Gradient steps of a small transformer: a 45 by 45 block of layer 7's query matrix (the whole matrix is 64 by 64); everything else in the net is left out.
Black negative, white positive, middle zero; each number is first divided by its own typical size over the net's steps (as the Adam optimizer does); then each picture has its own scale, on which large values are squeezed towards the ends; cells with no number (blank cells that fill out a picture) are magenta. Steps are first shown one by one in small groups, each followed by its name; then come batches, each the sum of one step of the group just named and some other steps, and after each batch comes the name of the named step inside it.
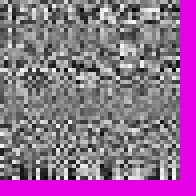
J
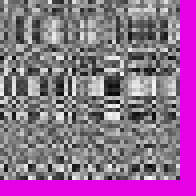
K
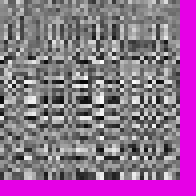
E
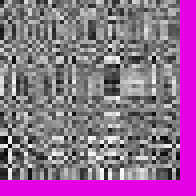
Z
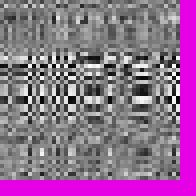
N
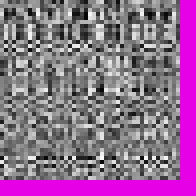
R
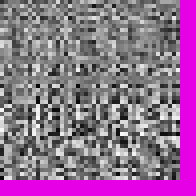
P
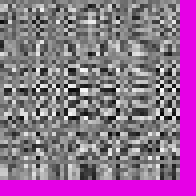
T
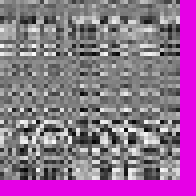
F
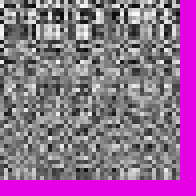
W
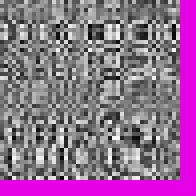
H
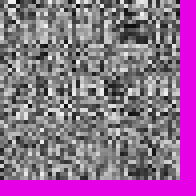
K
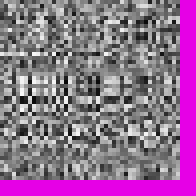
F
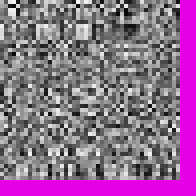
W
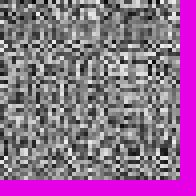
R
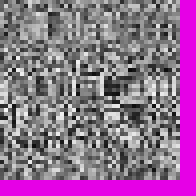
K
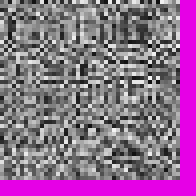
E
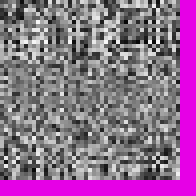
F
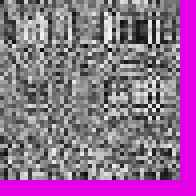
Z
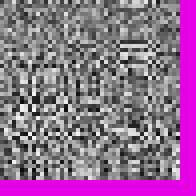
F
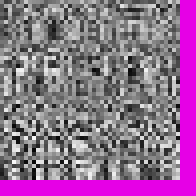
J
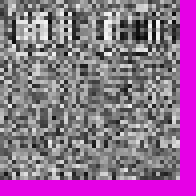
P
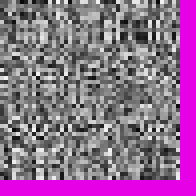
H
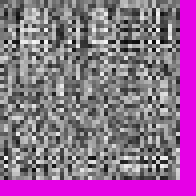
R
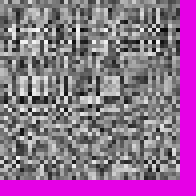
F
